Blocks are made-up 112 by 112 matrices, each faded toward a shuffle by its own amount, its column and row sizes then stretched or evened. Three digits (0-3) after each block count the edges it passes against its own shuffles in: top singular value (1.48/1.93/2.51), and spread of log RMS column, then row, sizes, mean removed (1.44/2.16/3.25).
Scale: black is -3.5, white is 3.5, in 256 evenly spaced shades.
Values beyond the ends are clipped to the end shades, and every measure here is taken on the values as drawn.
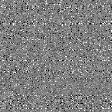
2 1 2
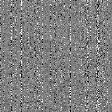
2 3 0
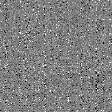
1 2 0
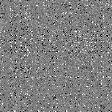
0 2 2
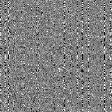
3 3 0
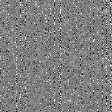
2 3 0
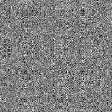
2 2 0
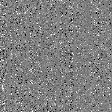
1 2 0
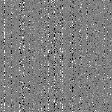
2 3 0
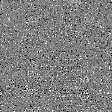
1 1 1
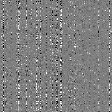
3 3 1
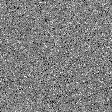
0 0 0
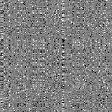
3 2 0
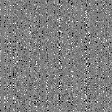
2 3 1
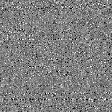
2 0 2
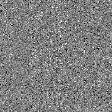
1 2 0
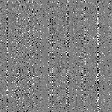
3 3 1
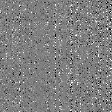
1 3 1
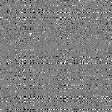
3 2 3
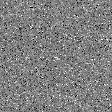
0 0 1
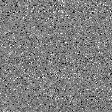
1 0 2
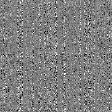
0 3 1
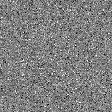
1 0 0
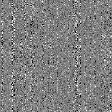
2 3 0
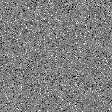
1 1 0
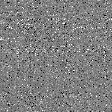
0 1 2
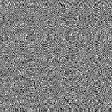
3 1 1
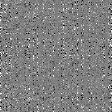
0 3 2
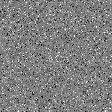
1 0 0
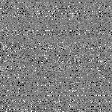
1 1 3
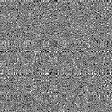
3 1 2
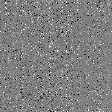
0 2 1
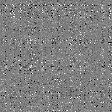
1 2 2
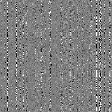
3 3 0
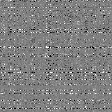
2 2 3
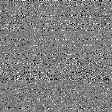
0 0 3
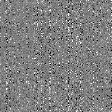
2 3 1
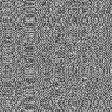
3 0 0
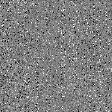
0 2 0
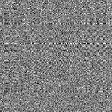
3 0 2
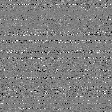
0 0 3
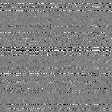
3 0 3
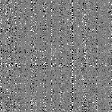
2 3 2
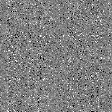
1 2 1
